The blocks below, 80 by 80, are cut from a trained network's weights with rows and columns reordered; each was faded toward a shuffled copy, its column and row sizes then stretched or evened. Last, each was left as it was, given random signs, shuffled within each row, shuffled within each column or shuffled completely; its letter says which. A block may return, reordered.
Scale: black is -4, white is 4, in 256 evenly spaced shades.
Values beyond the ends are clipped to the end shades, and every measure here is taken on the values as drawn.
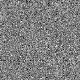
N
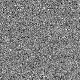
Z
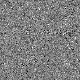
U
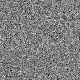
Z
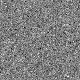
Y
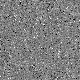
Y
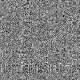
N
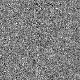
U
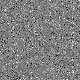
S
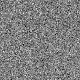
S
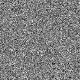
U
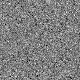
Z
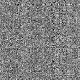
N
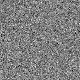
S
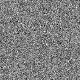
S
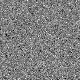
Z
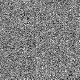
N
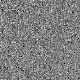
N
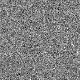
U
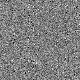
S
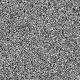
Y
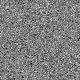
Y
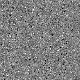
S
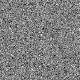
U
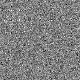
U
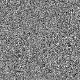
U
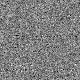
Z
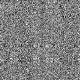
N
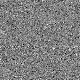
Z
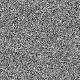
S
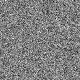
Y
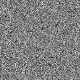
U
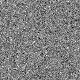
S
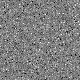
Y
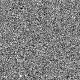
Z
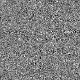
U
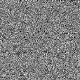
N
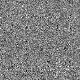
U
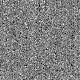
S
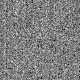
S
